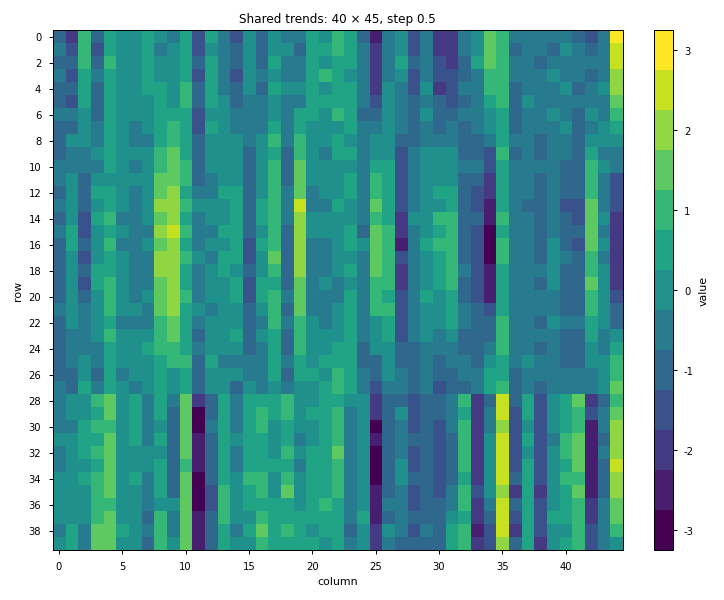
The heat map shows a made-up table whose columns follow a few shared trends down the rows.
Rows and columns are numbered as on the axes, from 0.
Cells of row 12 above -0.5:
23
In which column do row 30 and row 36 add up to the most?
35
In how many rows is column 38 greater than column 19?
1
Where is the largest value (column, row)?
44, 0
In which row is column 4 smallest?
11
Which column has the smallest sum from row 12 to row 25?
34
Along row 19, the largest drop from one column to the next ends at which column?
27
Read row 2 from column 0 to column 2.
-1 -1 1
